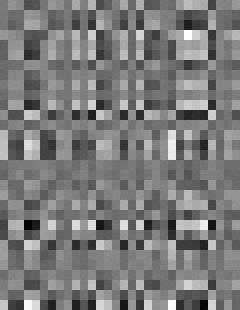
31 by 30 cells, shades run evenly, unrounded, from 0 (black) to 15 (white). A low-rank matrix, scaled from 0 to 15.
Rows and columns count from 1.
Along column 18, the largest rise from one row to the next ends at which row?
4
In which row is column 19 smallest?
23
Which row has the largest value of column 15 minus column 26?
31
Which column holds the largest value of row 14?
22
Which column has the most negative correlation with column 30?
20
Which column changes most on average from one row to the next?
24
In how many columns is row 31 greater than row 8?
15
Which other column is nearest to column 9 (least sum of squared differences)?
21
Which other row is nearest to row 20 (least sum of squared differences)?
26
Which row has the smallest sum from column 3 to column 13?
12
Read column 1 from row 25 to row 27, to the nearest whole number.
9 9 9
